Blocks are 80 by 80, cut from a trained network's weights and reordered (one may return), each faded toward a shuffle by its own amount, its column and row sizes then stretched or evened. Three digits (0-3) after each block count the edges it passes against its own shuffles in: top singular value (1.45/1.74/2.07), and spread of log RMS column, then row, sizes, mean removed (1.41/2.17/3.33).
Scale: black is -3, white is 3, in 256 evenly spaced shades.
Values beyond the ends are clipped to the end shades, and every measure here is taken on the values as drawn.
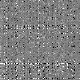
2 2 2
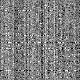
3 1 2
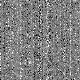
1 2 0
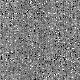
0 1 0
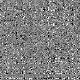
1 2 2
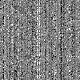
3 2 0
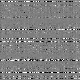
2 0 3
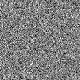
2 0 0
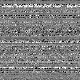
3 0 3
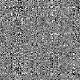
2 2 2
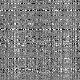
3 0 3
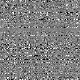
0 2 3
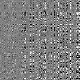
3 3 2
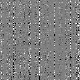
1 3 1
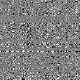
1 2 3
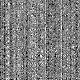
3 2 1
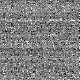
1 1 0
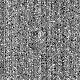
2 0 0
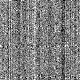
3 1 1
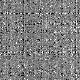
2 1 2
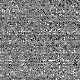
1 1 1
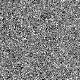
0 1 1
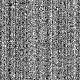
3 1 0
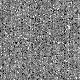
0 0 0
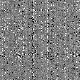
1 2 1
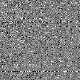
0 1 2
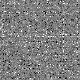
0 1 1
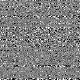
0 1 3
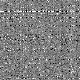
1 0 2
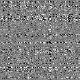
1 2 3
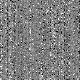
1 2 0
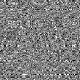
2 0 2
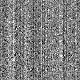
3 1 1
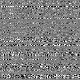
2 0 3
